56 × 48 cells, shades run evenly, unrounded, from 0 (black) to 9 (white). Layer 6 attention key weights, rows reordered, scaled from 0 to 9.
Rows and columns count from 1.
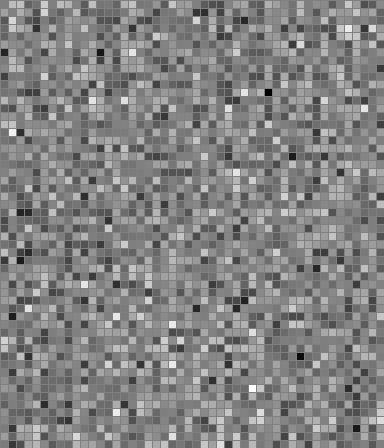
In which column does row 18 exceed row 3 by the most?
31
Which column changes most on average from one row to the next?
11
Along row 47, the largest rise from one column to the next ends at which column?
3
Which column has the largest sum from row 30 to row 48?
22
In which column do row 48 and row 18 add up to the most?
25
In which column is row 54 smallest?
45
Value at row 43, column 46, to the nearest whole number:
5
